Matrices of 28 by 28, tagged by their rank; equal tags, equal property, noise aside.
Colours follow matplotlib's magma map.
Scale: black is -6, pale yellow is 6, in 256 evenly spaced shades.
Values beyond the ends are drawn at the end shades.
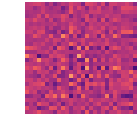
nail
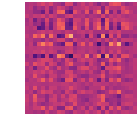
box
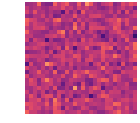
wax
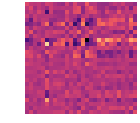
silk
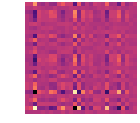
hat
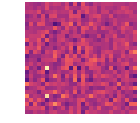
wax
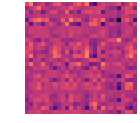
silk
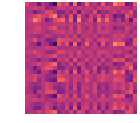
box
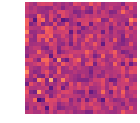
wax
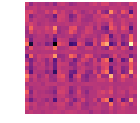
box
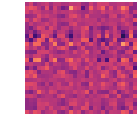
silk
